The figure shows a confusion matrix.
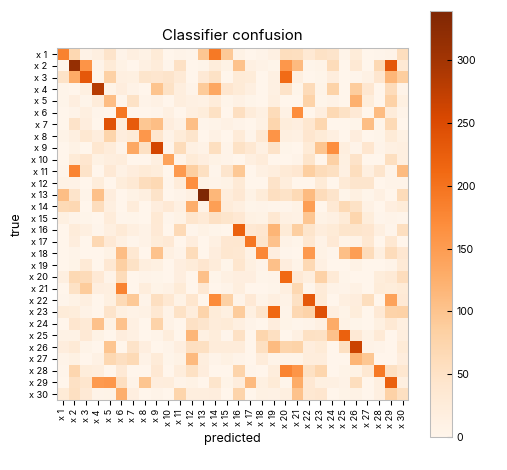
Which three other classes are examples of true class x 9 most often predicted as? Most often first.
x 24, x 7, x 23
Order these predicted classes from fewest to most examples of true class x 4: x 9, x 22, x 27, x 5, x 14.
x 5, x 27, x 22, x 9, x 14
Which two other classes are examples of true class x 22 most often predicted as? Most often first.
x 14, x 29
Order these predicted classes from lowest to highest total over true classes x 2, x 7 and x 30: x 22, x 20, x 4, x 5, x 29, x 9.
x 4, x 22, x 9, x 20, x 5, x 29
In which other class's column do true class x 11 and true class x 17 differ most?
x 2
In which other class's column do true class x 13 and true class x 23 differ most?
x 19
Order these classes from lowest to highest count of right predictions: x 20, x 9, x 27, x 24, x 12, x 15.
x 15, x 27, x 24, x 12, x 20, x 9
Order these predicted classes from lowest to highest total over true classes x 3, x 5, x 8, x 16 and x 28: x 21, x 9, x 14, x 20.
x 14, x 9, x 21, x 20
